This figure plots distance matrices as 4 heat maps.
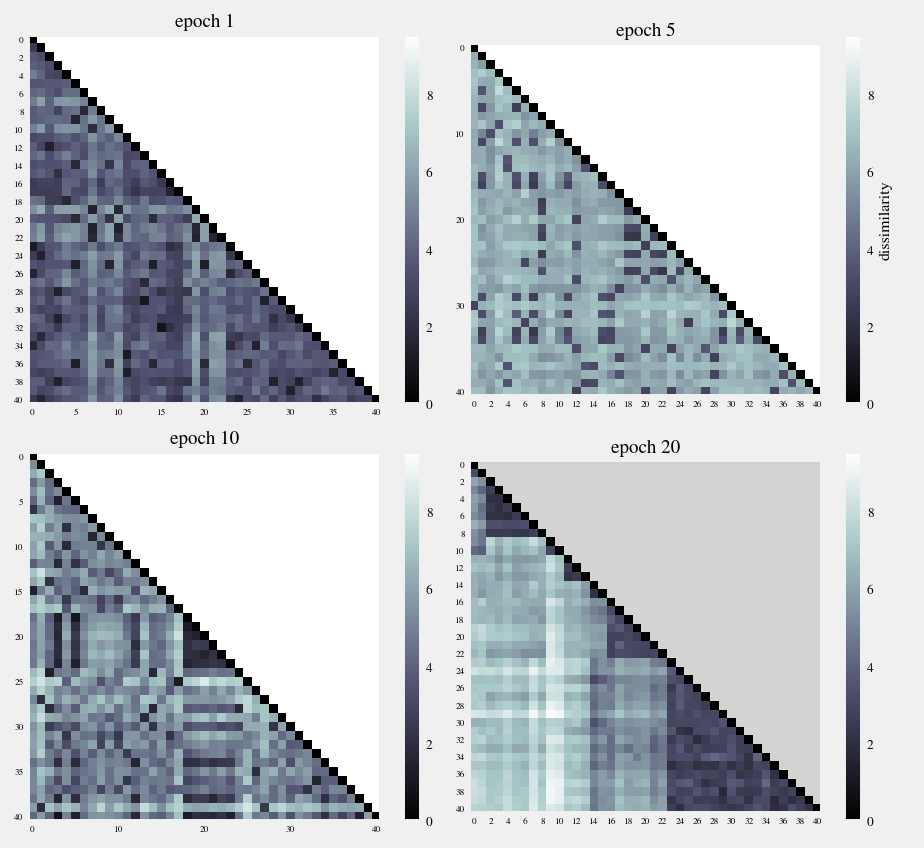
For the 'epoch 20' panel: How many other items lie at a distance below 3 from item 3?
5
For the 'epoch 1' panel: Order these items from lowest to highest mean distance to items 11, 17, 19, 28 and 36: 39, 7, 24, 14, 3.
14, 3, 39, 24, 7
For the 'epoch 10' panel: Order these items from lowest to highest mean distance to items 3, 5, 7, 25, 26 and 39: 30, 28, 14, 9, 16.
9, 16, 30, 14, 28
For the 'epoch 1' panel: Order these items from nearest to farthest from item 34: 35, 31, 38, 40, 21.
40, 35, 38, 31, 21
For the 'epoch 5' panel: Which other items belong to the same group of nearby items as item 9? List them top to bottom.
3
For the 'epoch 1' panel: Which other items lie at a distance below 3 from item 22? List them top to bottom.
7, 10, 19, 21
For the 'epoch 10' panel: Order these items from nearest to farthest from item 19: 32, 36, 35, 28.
36, 28, 35, 32
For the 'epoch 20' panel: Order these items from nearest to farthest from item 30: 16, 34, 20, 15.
34, 15, 16, 20
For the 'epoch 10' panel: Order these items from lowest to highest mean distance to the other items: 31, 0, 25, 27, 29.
31, 0, 29, 27, 25
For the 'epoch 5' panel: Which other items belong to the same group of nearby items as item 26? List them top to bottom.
8, 18, 19, 21, 22, 24
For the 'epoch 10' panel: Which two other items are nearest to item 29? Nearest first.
13, 9
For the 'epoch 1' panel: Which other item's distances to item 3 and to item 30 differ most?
39
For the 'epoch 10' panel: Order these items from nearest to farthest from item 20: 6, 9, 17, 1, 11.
11, 6, 1, 9, 17
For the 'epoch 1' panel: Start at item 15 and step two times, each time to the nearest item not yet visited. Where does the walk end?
16
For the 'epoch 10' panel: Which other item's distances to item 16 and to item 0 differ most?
15
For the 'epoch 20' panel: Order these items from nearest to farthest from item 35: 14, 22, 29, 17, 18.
29, 14, 22, 18, 17
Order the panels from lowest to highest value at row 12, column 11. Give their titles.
epoch 20, epoch 1, epoch 10, epoch 5
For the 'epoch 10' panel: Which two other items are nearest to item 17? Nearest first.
25, 8
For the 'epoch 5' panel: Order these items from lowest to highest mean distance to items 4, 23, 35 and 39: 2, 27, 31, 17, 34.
27, 2, 34, 17, 31
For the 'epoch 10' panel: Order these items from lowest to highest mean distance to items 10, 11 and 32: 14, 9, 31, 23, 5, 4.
4, 31, 14, 5, 23, 9
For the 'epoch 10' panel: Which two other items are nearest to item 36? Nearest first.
33, 11
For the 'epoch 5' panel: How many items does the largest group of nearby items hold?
10
